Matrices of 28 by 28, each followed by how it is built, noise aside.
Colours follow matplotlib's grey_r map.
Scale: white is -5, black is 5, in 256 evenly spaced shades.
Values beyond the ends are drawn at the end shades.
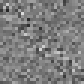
banded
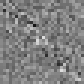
banded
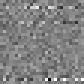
uneven rows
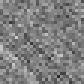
Toeplitz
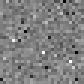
sparse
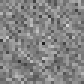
Toeplitz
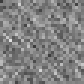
Toeplitz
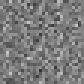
repeating rows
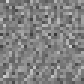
repeating columns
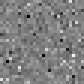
sparse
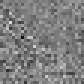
lower triangular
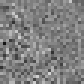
lower triangular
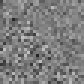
lower triangular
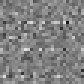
uneven rows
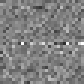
uneven rows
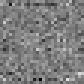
uneven rows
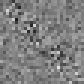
banded
